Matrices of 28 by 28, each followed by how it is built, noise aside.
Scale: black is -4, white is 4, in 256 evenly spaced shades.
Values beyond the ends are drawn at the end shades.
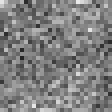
smooth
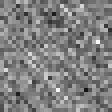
Toeplitz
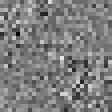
block diagonal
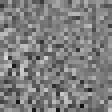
lower triangular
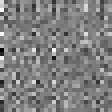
low rank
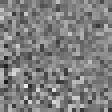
lower triangular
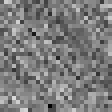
Toeplitz
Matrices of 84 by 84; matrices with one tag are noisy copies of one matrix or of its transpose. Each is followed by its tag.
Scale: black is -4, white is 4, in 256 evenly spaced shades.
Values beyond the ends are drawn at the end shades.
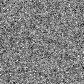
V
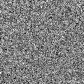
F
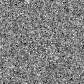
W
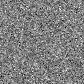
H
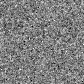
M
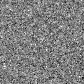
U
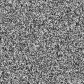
F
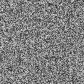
F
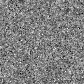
W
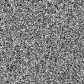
F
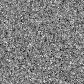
H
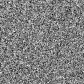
F
